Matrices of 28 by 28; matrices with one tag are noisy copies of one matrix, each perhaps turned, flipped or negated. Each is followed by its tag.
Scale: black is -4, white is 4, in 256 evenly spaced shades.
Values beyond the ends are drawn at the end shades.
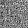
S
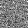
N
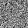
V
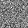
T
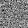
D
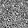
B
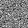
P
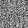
D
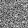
V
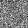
V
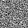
P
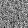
N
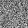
V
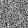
V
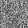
V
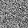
B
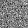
S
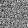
D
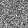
V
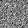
B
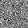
B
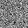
B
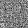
S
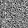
B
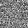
D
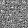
S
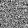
D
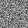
P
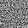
D
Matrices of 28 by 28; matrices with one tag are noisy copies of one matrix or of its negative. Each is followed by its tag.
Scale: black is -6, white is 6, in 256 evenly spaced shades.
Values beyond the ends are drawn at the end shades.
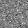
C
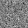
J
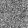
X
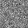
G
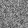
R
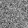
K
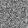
X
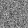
G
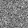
J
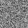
X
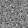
R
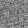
G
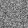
R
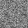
G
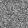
J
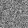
G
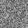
X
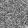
C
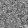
C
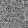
K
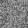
X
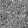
X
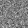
R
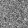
K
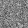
R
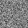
J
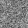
X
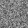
R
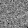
C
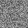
R
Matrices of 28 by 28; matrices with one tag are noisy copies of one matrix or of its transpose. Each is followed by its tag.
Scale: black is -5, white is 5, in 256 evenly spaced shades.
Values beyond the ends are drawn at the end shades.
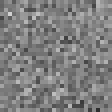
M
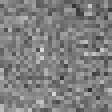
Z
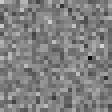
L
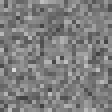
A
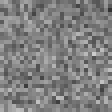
Z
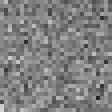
Z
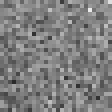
Z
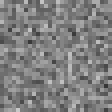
L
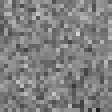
M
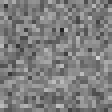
A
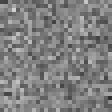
M
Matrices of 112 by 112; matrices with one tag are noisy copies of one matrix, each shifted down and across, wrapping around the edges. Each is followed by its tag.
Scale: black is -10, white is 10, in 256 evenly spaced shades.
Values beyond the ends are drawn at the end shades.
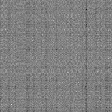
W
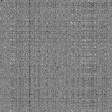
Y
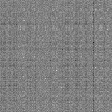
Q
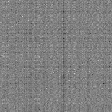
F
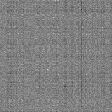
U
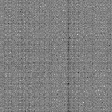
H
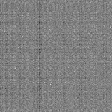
F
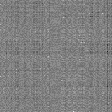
U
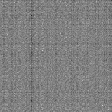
F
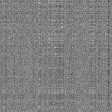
Y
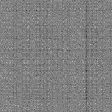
H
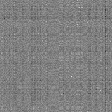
U
